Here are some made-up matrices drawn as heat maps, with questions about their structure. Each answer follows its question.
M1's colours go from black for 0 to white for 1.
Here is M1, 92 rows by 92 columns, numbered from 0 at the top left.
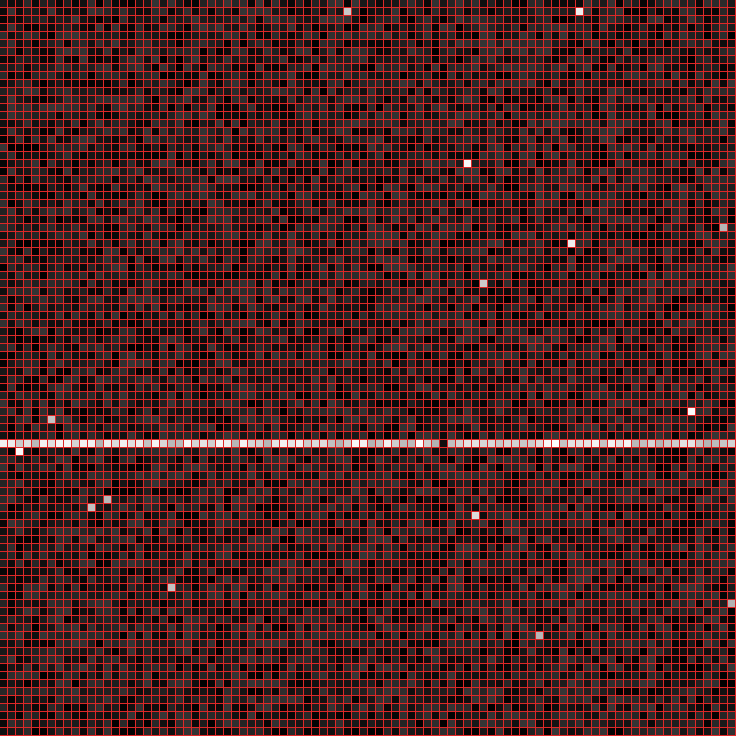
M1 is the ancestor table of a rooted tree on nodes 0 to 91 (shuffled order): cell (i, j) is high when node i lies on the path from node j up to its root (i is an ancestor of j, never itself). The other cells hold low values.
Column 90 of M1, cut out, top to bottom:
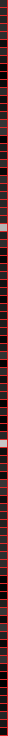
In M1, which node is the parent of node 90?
28
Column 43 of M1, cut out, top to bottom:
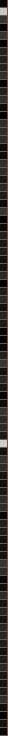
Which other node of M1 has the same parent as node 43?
72
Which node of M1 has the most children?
55
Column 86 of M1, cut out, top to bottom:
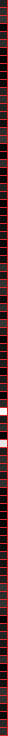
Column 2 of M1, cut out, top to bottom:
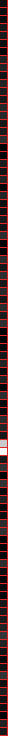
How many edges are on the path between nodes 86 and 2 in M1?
4
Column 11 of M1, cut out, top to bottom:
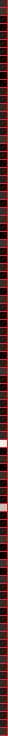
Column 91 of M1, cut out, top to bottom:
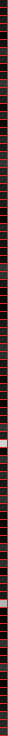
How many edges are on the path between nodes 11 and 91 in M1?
4
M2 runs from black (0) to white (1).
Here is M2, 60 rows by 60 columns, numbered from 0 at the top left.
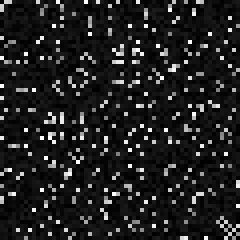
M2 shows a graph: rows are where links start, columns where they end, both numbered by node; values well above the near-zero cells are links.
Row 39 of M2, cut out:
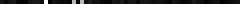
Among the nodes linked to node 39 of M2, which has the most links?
node 20
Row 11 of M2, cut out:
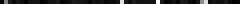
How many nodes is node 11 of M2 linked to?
5
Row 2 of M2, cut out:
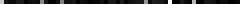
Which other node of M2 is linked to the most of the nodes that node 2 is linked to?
node 34
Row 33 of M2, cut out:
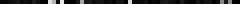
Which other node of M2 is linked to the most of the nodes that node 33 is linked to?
node 41
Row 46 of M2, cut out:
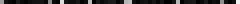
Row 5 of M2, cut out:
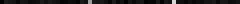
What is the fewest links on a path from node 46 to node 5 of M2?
2
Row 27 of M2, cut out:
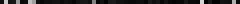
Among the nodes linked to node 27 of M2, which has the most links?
node 50
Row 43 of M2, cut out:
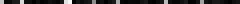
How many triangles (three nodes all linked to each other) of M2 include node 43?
2
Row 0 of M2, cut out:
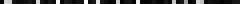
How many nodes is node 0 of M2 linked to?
12
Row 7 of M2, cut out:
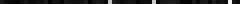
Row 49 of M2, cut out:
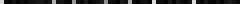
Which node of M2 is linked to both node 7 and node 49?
node 38
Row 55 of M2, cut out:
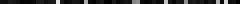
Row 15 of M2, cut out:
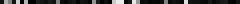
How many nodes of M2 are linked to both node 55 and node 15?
5
